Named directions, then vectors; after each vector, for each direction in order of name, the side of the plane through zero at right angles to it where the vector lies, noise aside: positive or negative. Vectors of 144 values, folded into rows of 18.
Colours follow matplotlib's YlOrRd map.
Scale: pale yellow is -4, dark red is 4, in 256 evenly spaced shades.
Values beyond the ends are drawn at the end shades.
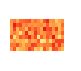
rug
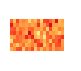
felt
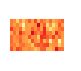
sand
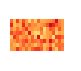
positive, negative, negative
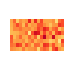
negative, positive, positive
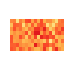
negative, positive, positive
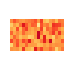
negative, negative, negative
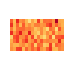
positive, negative, negative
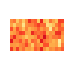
negative, negative, positive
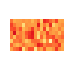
positive, positive, positive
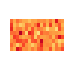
positive, negative, positive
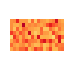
positive, negative, negative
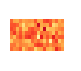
positive, positive, positive
